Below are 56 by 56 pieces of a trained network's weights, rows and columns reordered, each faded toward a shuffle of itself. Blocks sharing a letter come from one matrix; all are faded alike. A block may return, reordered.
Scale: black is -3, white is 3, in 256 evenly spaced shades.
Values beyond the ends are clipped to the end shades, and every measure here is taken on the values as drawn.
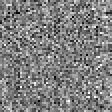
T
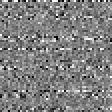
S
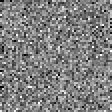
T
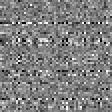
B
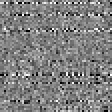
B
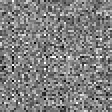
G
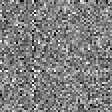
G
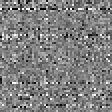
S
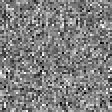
G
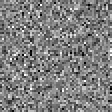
G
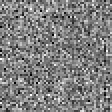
T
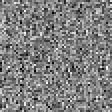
T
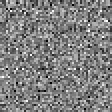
G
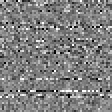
S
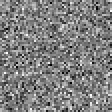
G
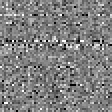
S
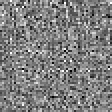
G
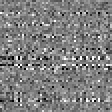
B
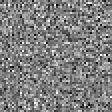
G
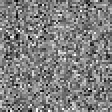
T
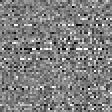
S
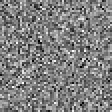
T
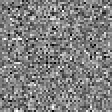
G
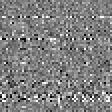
B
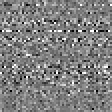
S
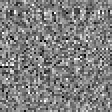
G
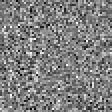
G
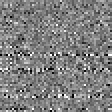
S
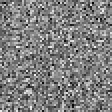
T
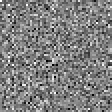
G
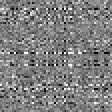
B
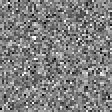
G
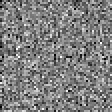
T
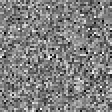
T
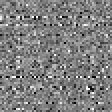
S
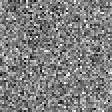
T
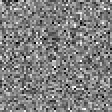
G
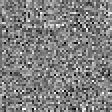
G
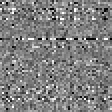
S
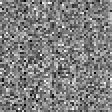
T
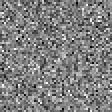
G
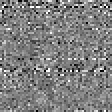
S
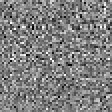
G
